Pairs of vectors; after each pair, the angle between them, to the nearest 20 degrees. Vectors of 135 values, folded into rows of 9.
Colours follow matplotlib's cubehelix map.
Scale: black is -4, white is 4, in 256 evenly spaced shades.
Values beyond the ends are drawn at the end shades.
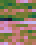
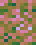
100 degrees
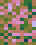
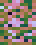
40 degrees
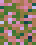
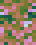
140 degrees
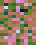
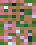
60 degrees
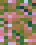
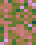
120 degrees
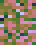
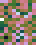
120 degrees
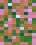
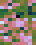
140 degrees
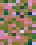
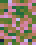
60 degrees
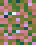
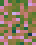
40 degrees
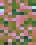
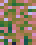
60 degrees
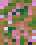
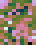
20 degrees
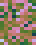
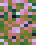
20 degrees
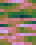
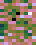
100 degrees
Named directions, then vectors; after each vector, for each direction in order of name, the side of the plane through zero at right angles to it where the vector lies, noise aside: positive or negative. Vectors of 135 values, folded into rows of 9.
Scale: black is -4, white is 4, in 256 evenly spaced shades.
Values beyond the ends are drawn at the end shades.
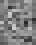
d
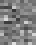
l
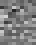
negative, positive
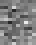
negative, positive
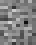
positive, negative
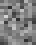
positive, positive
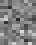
positive, positive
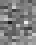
negative, positive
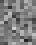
positive, positive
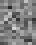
positive, positive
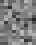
positive, positive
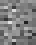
positive, negative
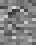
negative, positive
